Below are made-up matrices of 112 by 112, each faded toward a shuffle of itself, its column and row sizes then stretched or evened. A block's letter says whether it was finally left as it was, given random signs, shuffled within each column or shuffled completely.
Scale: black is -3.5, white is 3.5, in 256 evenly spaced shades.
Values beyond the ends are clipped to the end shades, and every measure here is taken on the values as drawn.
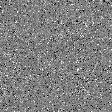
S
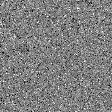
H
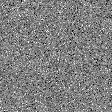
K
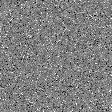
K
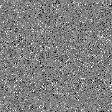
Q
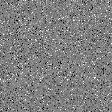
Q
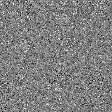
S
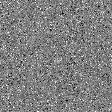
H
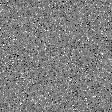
K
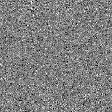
Q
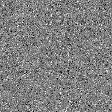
Q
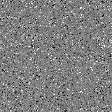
Q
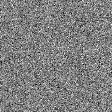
H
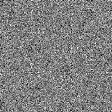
Q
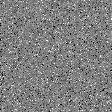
H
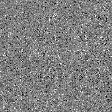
Q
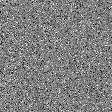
K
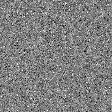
H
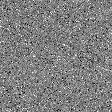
K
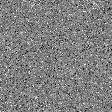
K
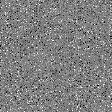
Q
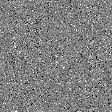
S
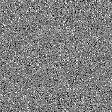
Q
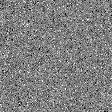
H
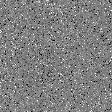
H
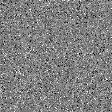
S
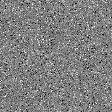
H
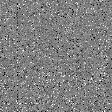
S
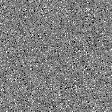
S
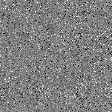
S
